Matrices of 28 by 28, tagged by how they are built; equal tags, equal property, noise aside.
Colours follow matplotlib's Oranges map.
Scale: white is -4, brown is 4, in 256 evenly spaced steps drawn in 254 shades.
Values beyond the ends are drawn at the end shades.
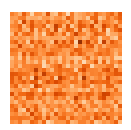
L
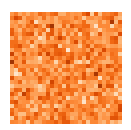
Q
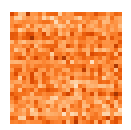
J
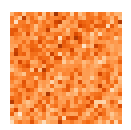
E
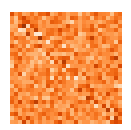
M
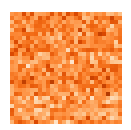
J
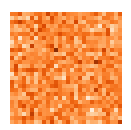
J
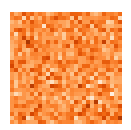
L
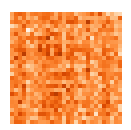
J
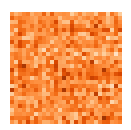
J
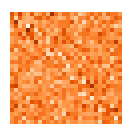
M
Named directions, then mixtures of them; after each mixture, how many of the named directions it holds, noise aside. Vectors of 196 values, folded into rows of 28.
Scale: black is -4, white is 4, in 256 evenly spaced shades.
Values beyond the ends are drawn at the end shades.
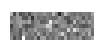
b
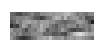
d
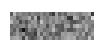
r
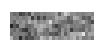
three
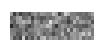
two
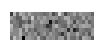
one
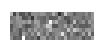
one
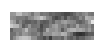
one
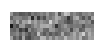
three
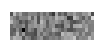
one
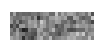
two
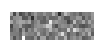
one
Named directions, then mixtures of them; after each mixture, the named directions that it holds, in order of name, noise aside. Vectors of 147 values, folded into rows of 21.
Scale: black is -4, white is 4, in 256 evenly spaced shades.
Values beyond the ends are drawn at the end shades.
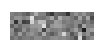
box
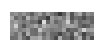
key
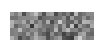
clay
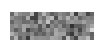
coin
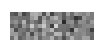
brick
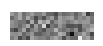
box, clay, coin.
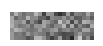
clay, key.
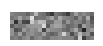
box.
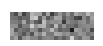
brick.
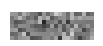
brick, clay, key.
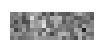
box, brick.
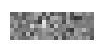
brick, key.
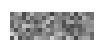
brick, coin.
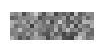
clay.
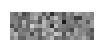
brick.
